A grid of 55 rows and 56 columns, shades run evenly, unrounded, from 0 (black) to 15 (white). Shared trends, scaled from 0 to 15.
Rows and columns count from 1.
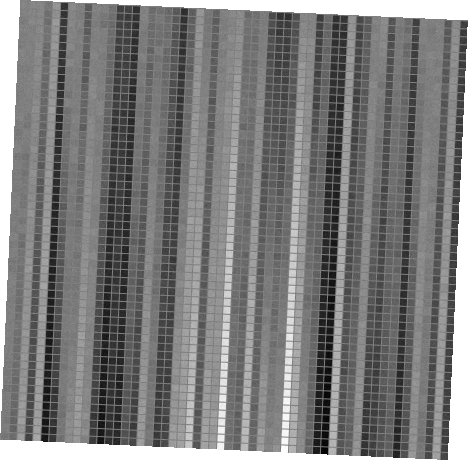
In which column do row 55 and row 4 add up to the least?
41
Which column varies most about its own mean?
36
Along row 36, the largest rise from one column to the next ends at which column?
42
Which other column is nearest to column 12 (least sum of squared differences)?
17
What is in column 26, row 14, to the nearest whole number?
8
